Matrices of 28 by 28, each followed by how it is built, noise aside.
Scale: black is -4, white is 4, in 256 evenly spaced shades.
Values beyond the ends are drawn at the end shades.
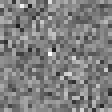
block diagonal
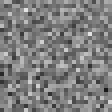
repeating columns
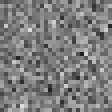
noise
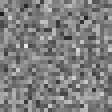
noise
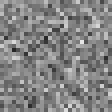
Toeplitz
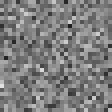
noise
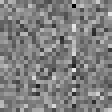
uneven columns
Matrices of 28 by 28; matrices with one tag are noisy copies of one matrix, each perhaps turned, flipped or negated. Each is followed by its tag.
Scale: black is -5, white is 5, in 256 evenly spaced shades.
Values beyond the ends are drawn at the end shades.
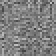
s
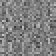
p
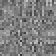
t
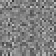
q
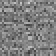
p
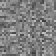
t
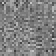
s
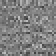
p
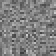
t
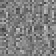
p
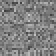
p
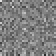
q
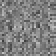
p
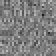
t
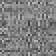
s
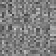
p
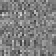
t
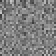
q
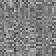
s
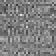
s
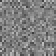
q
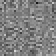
s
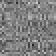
s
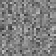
p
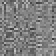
s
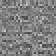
p
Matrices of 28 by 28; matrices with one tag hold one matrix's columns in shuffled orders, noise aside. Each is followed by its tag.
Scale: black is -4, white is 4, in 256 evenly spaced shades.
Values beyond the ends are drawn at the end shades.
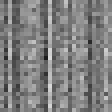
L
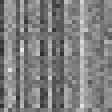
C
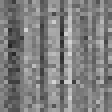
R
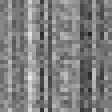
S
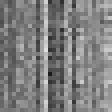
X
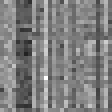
C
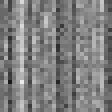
X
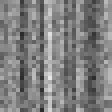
S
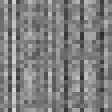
S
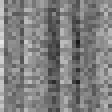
R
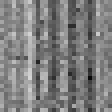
S
